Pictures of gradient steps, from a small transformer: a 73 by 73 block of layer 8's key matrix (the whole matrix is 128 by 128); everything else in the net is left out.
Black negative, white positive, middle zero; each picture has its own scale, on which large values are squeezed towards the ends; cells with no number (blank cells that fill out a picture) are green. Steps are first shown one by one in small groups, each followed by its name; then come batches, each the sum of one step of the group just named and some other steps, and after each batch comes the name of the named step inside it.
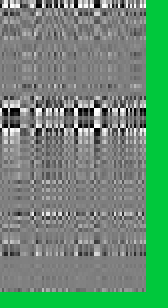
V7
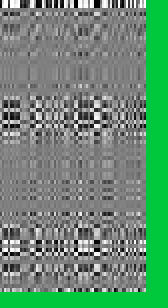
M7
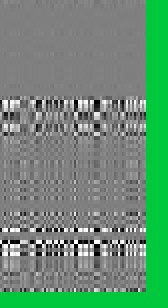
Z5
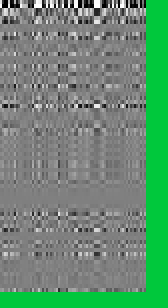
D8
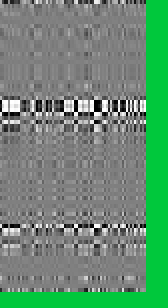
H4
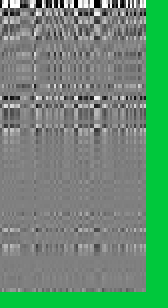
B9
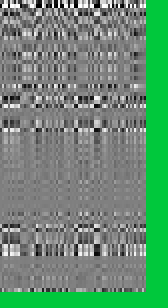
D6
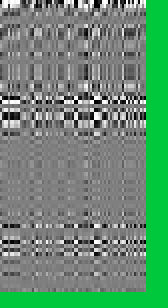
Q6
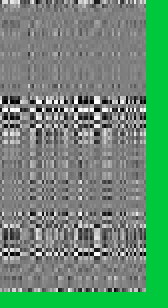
M7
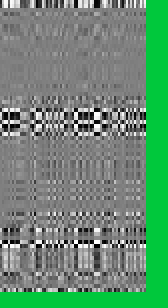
M7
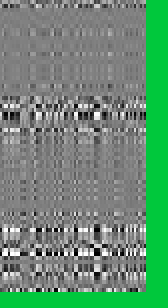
Z5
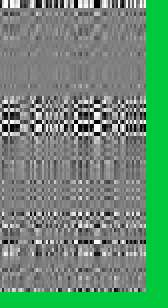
M7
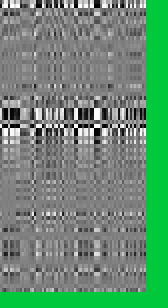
V7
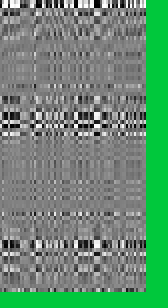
B9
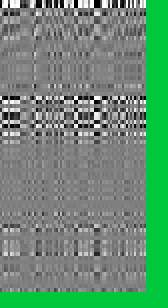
B9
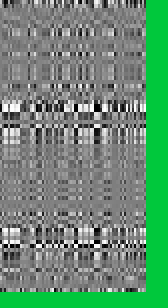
H4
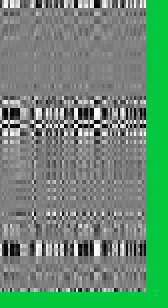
V7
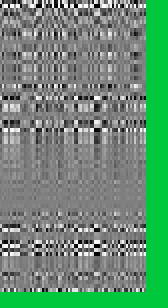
D6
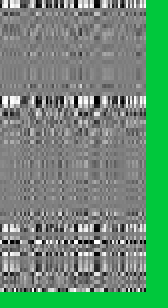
Z5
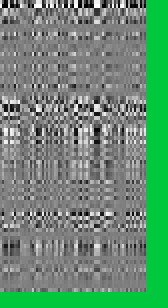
D8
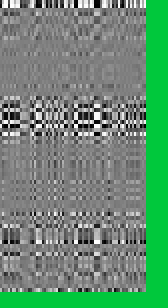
M7
